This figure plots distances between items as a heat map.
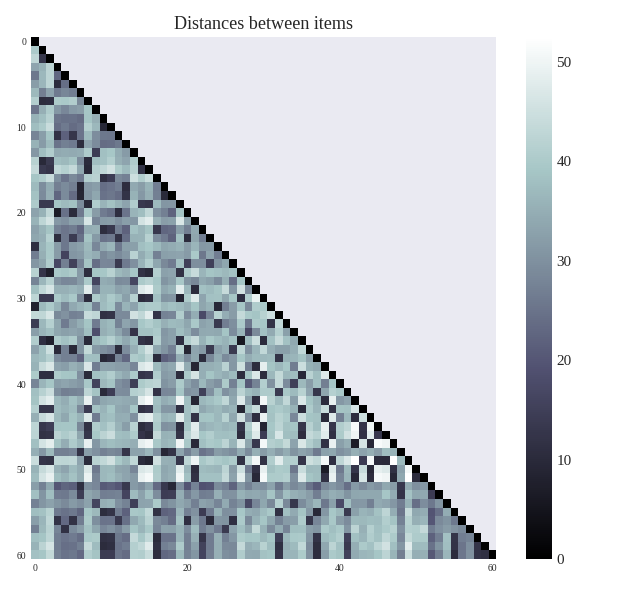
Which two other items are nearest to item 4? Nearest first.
57, 25
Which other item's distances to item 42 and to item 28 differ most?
47
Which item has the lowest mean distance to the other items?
52
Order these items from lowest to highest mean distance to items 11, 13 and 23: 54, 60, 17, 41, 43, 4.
54, 4, 17, 60, 41, 43
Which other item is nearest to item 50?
38
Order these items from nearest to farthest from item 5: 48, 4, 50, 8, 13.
4, 48, 8, 13, 50
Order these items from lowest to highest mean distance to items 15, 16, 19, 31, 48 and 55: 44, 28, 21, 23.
23, 28, 21, 44
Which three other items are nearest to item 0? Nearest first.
31, 24, 33
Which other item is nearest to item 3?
20
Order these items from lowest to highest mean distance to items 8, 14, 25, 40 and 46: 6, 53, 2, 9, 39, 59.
39, 2, 6, 53, 9, 59
